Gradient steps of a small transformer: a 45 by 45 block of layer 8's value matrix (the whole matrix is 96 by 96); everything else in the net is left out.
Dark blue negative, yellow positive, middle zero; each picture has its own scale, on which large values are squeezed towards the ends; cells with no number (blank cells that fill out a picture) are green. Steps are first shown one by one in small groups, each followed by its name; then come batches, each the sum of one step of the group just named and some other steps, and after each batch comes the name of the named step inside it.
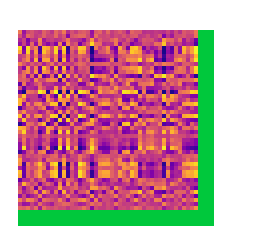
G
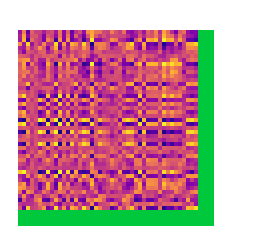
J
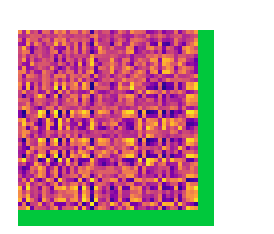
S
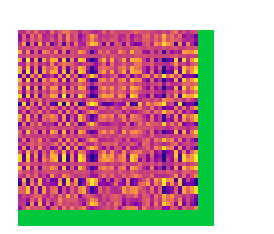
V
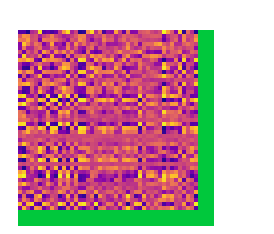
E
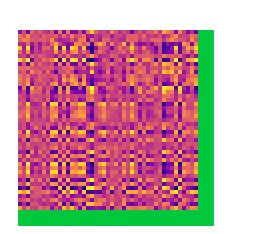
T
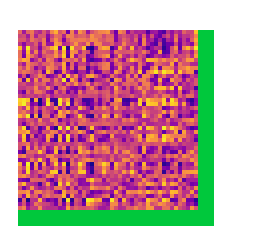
T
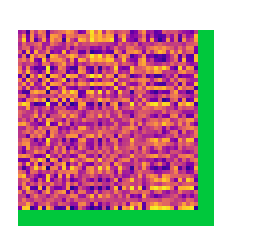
E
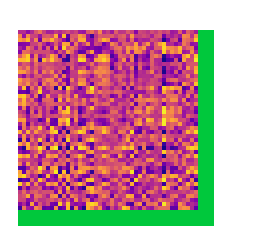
E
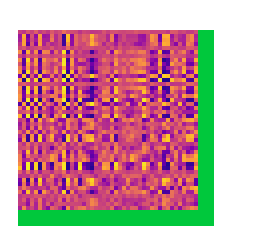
V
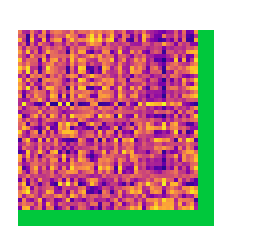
V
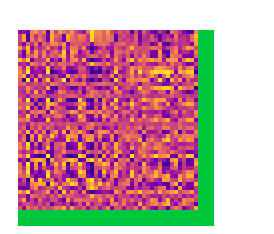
T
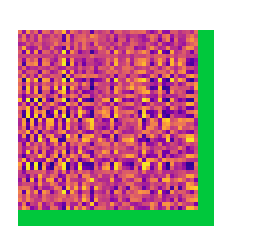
S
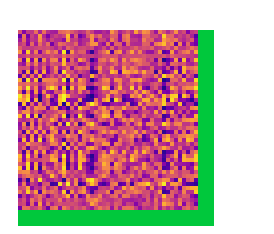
V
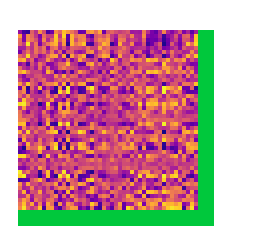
E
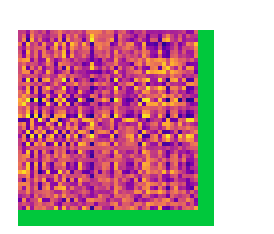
J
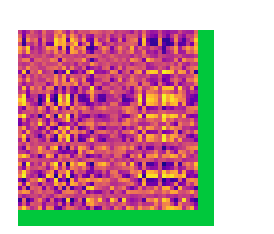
T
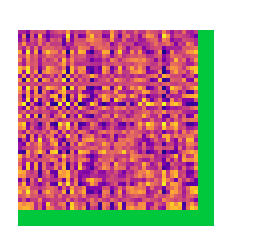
V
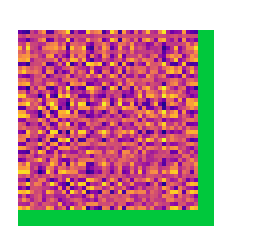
T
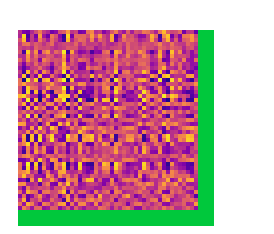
E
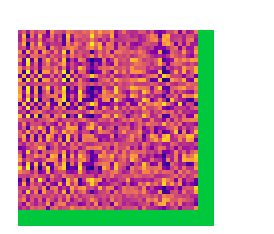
V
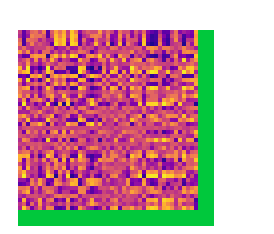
V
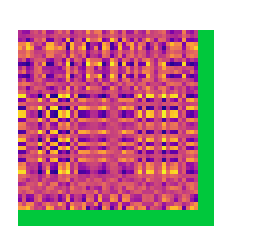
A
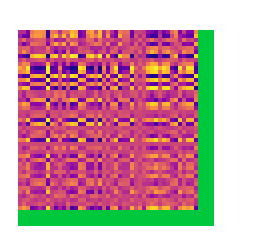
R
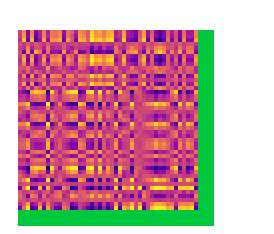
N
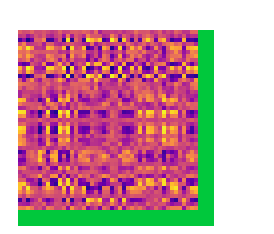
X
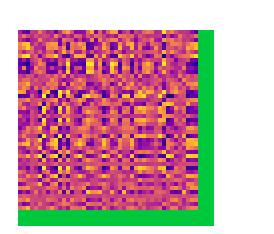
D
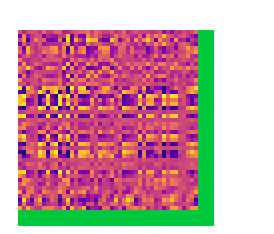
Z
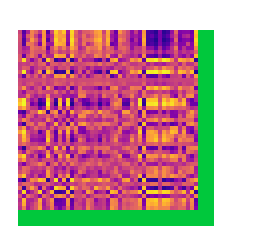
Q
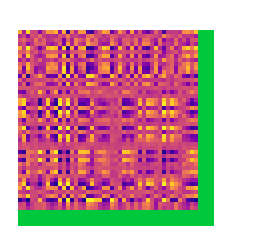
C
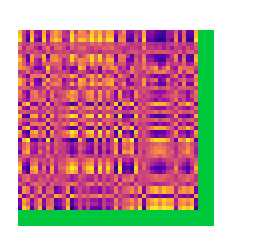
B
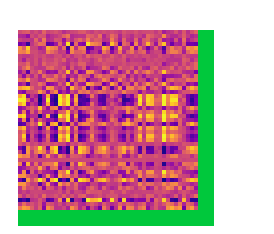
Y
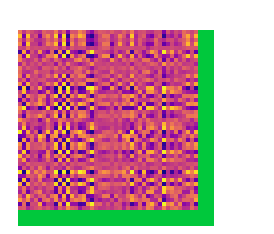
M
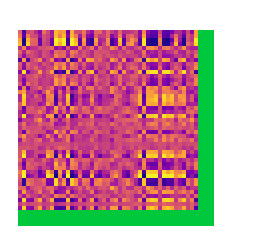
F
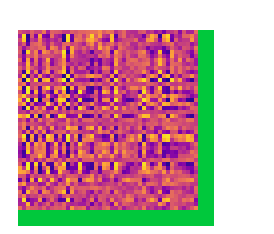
Z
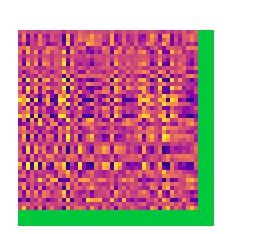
Y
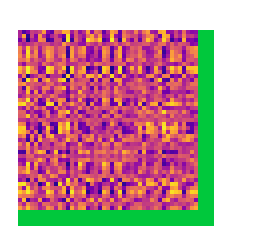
X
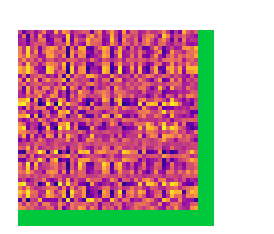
C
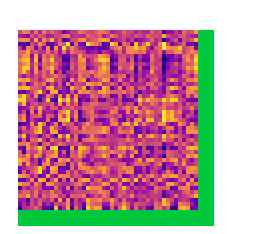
Y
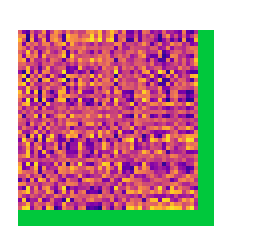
B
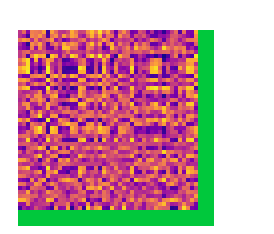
R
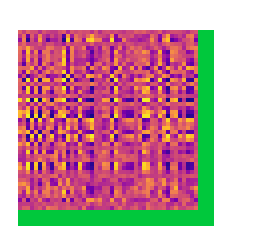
X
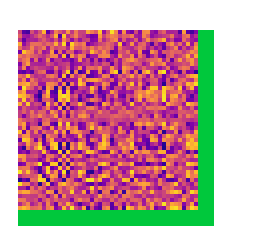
M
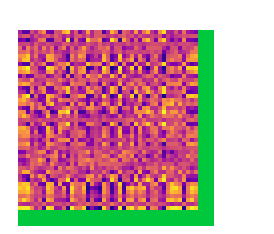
X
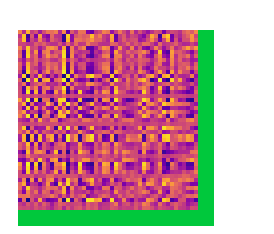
C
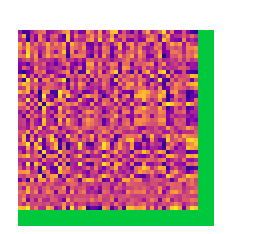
D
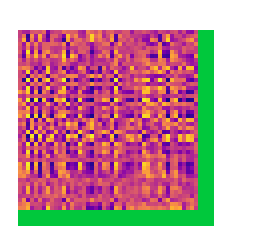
R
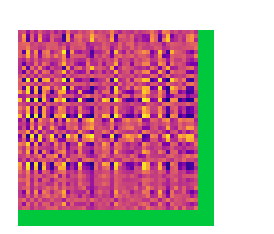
D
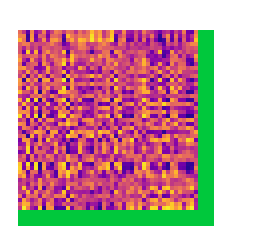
B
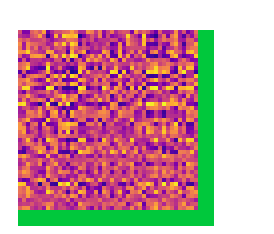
R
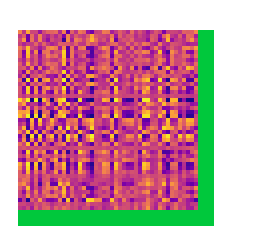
C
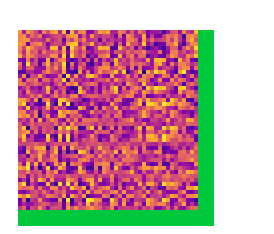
C
